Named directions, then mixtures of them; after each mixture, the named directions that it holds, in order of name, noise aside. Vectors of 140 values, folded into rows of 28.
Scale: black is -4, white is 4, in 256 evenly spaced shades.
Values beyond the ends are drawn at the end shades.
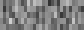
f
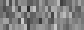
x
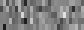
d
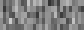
f.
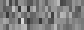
x.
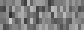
d, f, x.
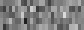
d, f, x.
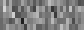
f, x.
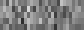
x.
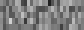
d, f.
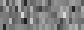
d.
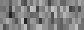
d, f, x.
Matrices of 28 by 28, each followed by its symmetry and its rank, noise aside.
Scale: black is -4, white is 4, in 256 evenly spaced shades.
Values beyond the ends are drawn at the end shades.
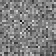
symmetric, rank seven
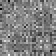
symmetric, rank five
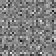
antisymmetric, rank six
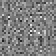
no symmetry, rank seven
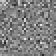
no symmetry, rank six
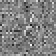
no symmetry, rank seven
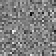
antisymmetric, rank six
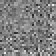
symmetric, rank six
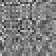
no symmetry, rank five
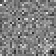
symmetric, rank six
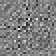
symmetric, rank six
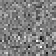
no symmetry, rank five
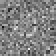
symmetric, rank seven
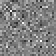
symmetric, rank six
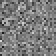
symmetric, rank five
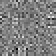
antisymmetric, rank six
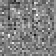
no symmetry, rank seven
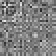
symmetric, rank five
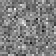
symmetric, rank six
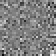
no symmetry, rank five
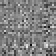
no symmetry, rank six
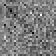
symmetric, rank seven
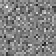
symmetric, rank seven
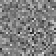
symmetric, rank six
